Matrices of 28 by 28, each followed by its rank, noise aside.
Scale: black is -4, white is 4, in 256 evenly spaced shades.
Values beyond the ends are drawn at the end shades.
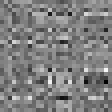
two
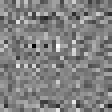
five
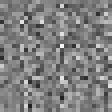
five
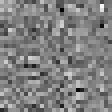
four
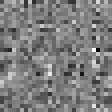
five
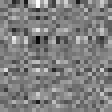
two
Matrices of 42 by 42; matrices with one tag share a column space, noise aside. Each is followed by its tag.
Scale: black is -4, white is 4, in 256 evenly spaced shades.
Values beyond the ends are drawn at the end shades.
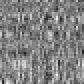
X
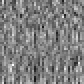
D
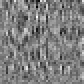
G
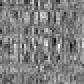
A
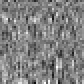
X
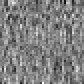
D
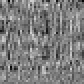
G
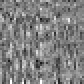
X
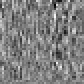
G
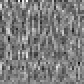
G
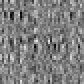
A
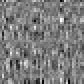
X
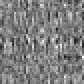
A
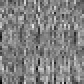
D
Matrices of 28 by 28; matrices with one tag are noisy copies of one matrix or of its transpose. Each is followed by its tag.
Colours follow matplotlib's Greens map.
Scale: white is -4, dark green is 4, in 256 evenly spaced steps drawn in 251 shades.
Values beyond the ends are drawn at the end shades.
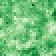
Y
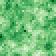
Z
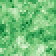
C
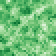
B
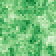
C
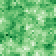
Z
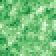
B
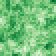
Z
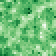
B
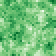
Z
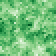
C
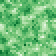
B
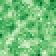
B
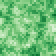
Y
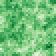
Z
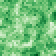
Y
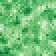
B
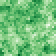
Z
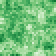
Z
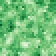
B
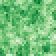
Z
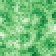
Y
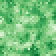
Y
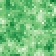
Z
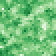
B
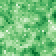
Y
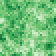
Z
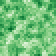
B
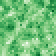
B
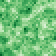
B
